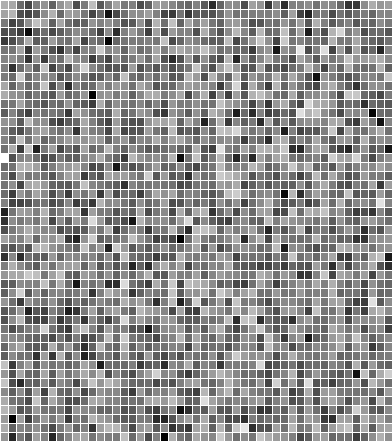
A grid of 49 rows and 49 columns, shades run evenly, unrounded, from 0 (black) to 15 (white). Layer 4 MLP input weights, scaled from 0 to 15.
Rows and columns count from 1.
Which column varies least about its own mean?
18
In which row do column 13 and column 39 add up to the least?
4
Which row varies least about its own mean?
16
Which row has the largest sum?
31
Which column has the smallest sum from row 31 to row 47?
9
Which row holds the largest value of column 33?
41
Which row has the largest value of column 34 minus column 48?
14
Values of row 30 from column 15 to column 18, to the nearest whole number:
5 7 2 6
